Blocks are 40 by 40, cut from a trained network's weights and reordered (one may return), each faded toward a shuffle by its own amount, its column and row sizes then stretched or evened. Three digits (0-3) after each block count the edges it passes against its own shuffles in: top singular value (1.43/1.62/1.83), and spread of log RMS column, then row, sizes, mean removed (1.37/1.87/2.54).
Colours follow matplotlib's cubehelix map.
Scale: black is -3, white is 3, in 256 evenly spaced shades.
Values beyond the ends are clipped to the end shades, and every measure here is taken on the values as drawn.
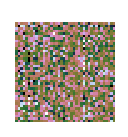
1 2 0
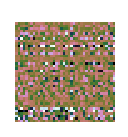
2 1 3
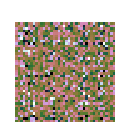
0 2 1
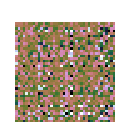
0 2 2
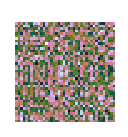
2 0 0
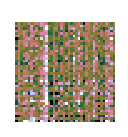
3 2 2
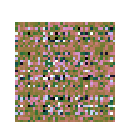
2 2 3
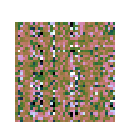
1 3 1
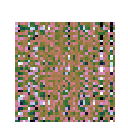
3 3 2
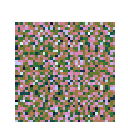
2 1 0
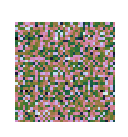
1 0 0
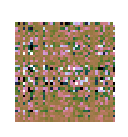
1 3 3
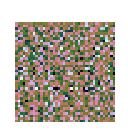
2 0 1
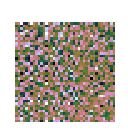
1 2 0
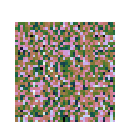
2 1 0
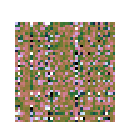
0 3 2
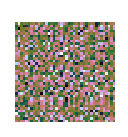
2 1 0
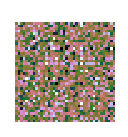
1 1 2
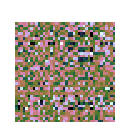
2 0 3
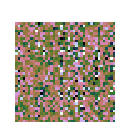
0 2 0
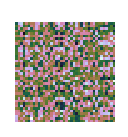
3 1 0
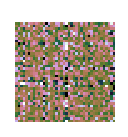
0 2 2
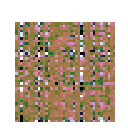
2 3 2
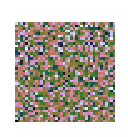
1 0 0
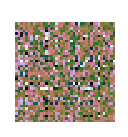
2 2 2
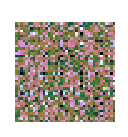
1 1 1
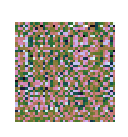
3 0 2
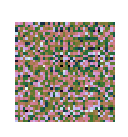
3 1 1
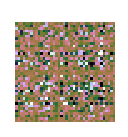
0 2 3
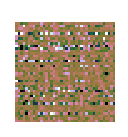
0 0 3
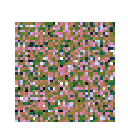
1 0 1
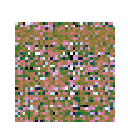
0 1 3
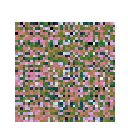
2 0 2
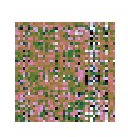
3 3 2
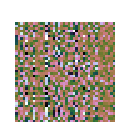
3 3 0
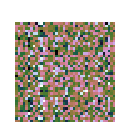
3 2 0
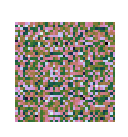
3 0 1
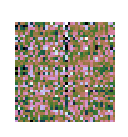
3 2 2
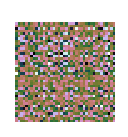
3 1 3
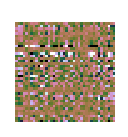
3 2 3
